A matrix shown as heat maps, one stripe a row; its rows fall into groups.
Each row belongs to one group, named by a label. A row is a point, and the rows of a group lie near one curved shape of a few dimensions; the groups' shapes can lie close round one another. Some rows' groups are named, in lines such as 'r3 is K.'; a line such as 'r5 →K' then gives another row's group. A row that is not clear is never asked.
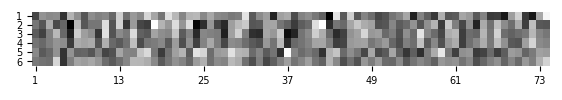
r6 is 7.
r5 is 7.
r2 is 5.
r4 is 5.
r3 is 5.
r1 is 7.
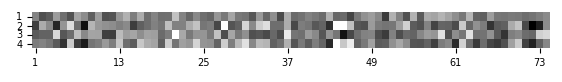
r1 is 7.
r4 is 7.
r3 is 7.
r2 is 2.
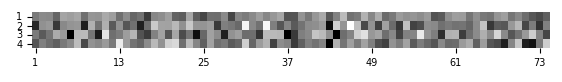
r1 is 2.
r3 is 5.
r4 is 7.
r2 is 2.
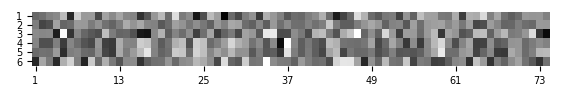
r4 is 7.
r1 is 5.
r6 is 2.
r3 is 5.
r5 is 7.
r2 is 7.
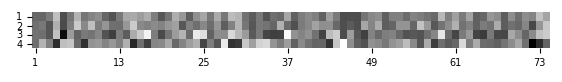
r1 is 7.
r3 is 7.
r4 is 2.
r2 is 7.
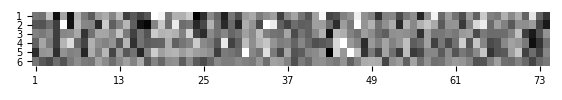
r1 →5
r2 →5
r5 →2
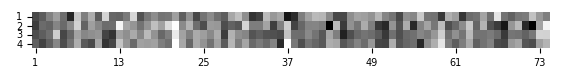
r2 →7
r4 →7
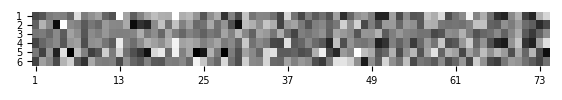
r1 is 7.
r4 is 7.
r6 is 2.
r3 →7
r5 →5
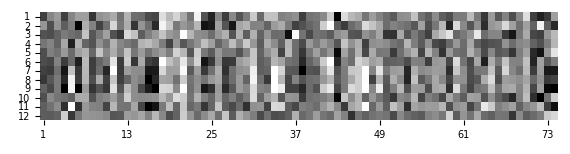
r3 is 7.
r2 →5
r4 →7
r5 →7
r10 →7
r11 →5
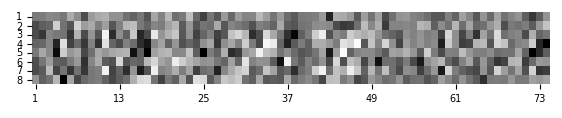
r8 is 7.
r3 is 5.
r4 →5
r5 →2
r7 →5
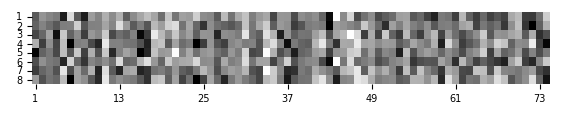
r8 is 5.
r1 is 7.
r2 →7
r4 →5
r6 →7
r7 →5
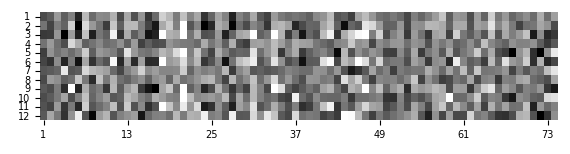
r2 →5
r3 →5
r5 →7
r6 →5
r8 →2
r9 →5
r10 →7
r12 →2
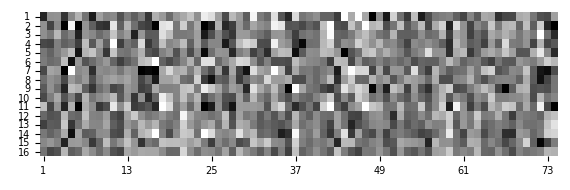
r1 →2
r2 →5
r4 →5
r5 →5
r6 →7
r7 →2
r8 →2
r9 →2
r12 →7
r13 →7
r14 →7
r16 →7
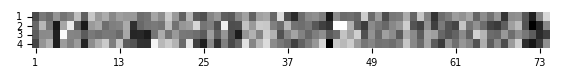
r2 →2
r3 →2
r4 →2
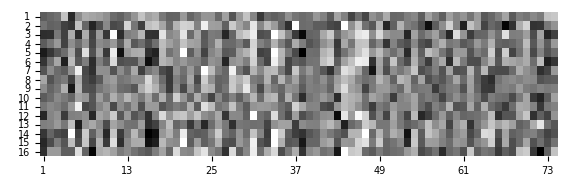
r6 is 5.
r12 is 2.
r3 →5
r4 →2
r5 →5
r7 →2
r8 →7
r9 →7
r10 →7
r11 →2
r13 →5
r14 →5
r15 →5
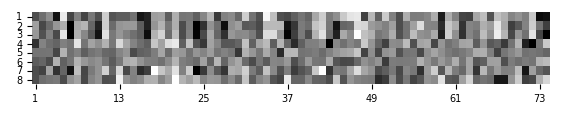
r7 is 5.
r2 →5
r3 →5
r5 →2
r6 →7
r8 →7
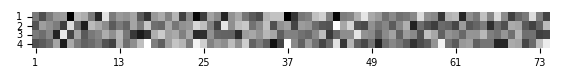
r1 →5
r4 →7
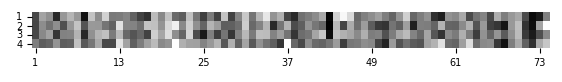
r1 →2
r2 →7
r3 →2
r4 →7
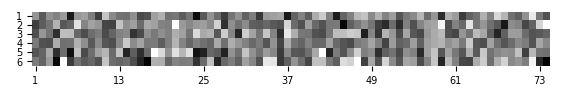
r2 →7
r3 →2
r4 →7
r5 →5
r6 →5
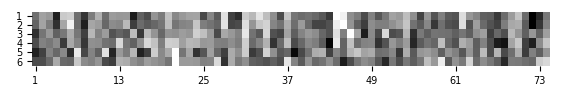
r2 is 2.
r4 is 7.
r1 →2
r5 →5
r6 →7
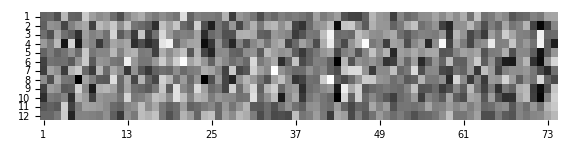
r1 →7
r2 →2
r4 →5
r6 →7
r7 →2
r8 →5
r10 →7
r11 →7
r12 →7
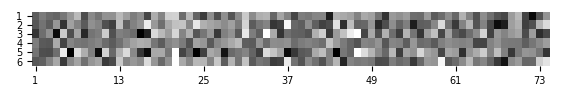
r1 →7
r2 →7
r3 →5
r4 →7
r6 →7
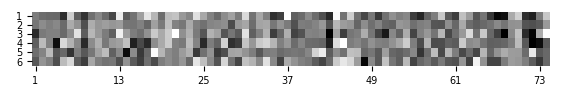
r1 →7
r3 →7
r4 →2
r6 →2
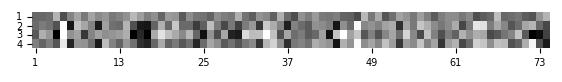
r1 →7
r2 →5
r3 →2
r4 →5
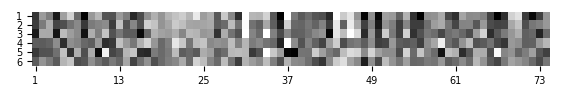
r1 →2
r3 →2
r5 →5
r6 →2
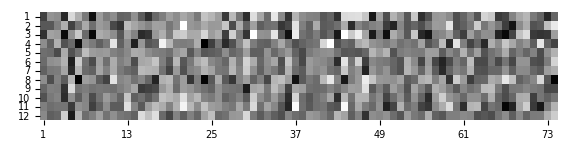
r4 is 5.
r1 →2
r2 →7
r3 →2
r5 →7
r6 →7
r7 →7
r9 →2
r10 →2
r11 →7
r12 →7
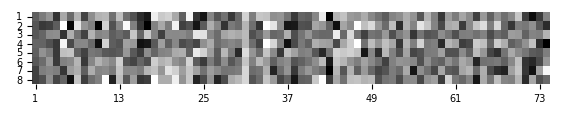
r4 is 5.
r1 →2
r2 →5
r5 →2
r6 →2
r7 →7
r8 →5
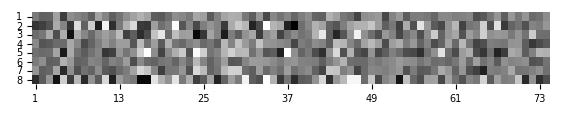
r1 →7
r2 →5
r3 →5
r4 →7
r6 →2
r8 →5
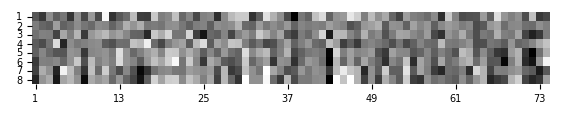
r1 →5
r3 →2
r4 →7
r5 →7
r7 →2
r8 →2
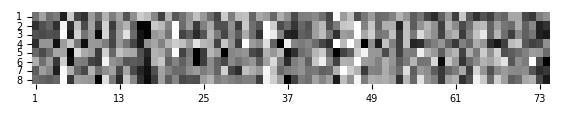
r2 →5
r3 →5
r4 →2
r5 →5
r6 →5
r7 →2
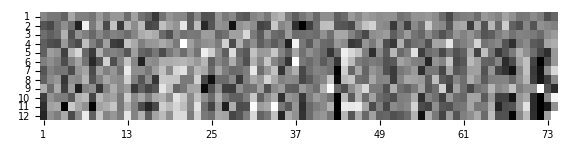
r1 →2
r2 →5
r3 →7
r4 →7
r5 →2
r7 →7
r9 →5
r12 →7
